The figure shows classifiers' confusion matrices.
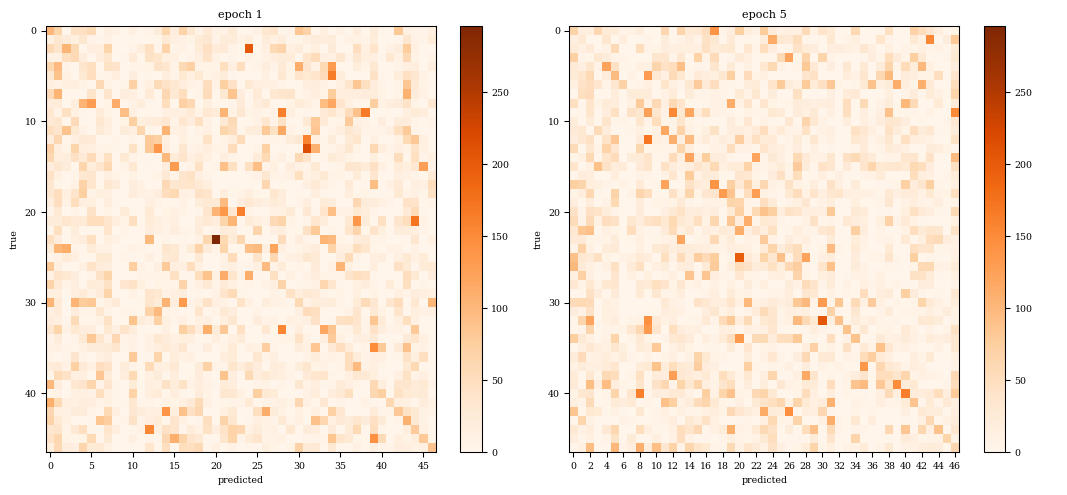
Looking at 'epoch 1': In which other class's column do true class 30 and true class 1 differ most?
16
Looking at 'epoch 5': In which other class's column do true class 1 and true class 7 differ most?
43
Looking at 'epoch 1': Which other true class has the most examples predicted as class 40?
35
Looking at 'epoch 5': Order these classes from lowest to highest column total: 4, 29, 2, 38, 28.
29, 4, 38, 28, 2
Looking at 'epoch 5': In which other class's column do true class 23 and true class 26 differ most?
13
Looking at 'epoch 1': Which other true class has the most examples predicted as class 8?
34
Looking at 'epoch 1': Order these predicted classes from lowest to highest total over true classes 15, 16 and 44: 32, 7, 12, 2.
2, 32, 7, 12
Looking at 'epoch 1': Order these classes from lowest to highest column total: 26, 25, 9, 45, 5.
9, 45, 25, 26, 5
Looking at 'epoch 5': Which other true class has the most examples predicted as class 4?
39
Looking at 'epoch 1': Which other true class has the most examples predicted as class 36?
10
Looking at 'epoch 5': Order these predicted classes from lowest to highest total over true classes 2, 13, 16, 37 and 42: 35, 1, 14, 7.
7, 1, 14, 35
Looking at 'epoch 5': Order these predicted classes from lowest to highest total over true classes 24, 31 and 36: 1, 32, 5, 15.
32, 5, 15, 1
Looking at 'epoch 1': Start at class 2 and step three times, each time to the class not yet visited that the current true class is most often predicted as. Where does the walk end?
21
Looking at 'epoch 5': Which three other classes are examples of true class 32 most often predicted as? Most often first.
30, 9, 2
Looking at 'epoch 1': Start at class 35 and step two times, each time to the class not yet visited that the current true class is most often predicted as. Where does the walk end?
0
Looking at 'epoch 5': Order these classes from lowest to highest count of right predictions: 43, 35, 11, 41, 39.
35, 43, 41, 11, 39
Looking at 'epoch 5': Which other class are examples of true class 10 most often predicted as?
28
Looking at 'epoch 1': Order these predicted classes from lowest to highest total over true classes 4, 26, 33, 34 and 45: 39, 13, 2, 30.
2, 13, 30, 39
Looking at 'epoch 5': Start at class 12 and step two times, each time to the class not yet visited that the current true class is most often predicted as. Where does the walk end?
46
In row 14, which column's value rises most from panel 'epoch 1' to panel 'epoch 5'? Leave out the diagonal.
22
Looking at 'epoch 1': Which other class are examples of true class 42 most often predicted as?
14
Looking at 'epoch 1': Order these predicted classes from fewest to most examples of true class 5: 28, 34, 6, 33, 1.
6, 28, 33, 1, 34
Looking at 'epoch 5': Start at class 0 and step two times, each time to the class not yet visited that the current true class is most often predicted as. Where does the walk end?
11
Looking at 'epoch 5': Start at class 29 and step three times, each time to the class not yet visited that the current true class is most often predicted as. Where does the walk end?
19
